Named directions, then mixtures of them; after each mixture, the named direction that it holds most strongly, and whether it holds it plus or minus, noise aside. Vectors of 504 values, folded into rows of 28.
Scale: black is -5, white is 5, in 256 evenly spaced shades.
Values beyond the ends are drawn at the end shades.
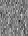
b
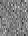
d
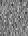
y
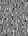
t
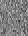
b, plus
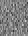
t, minus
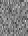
t, minus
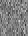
b, minus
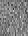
d, minus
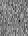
b, plus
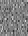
t, minus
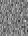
t, minus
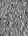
y, plus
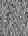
y, plus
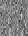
b, plus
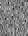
t, plus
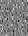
t, minus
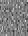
t, minus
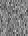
b, minus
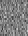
t, plus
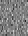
t, plus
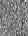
d, plus
